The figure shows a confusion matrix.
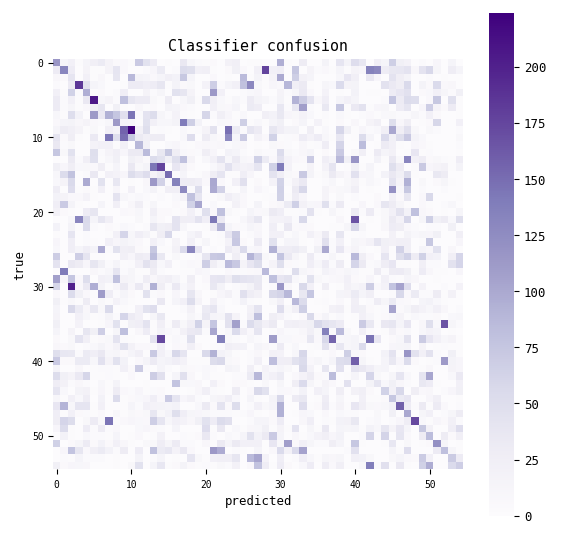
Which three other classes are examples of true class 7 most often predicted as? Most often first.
10, 5, 8
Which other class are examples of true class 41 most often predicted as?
11
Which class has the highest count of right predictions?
5
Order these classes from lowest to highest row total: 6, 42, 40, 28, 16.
28, 6, 42, 16, 40
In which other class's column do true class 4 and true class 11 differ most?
21
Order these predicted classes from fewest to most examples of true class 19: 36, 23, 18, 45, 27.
23, 27, 45, 36, 18
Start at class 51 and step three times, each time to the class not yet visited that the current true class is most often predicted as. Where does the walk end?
33
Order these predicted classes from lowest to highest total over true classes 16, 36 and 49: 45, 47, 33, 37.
37, 33, 45, 47
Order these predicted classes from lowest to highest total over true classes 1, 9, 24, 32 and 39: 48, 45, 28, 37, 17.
37, 48, 17, 28, 45
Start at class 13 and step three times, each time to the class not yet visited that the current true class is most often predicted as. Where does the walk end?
2
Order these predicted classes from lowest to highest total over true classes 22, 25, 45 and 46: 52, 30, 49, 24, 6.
52, 49, 24, 6, 30
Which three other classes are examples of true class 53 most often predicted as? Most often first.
27, 26, 49
